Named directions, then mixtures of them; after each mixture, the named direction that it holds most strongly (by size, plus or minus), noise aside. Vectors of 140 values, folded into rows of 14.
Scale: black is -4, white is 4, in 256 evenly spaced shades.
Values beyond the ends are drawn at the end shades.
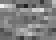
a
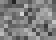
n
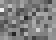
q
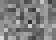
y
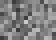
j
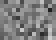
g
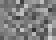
g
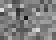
j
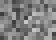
j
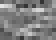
a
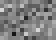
q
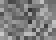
n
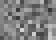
g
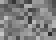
n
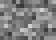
a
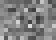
y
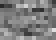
a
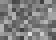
j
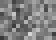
j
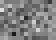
q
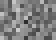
j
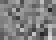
g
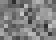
n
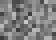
j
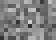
y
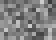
y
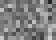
y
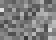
q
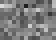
a
